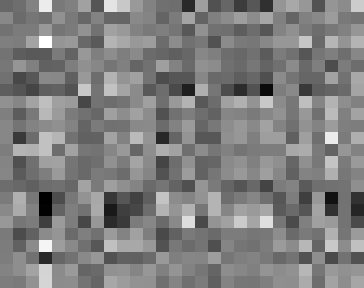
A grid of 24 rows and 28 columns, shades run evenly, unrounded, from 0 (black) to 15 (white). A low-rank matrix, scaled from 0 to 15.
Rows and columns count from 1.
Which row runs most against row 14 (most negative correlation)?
6
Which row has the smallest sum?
8
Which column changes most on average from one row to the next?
4
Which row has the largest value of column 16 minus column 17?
1
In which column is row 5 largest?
7
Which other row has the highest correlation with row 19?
2
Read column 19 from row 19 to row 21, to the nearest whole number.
12 7 7
